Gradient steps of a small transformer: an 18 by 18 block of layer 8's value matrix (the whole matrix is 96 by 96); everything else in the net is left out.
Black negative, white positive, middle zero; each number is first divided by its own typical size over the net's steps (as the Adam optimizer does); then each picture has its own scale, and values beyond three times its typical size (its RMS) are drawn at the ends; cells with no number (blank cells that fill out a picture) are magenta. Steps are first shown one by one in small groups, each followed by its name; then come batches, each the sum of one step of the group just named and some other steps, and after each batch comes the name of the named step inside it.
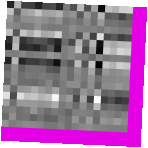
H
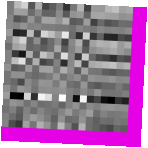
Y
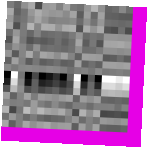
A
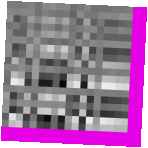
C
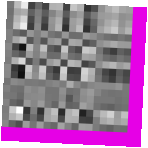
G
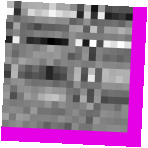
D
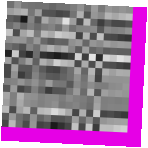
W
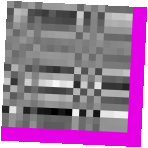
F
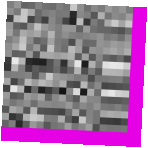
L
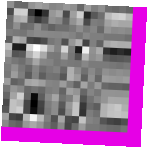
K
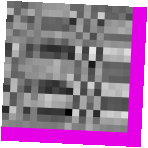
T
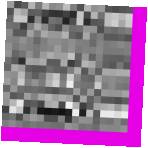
F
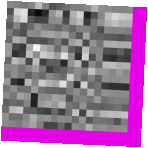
K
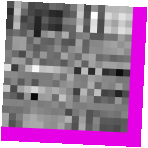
Y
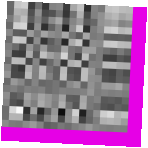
G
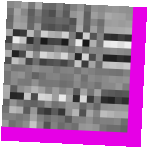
Y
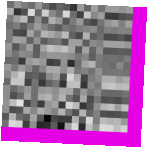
C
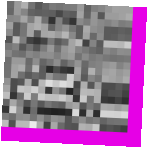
F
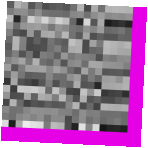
Y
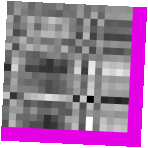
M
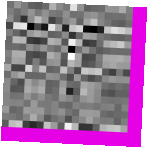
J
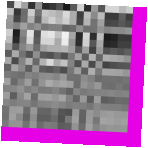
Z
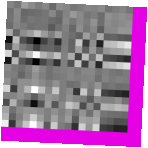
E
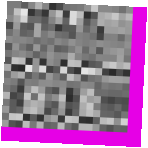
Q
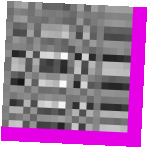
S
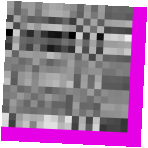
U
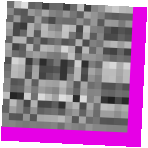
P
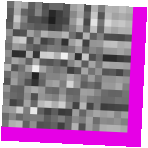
S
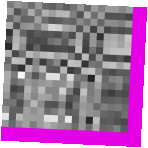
U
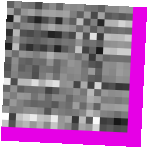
U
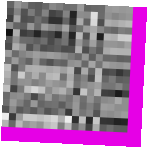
U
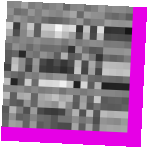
S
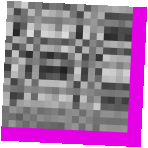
P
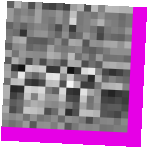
Q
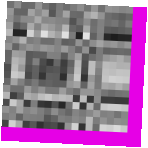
M
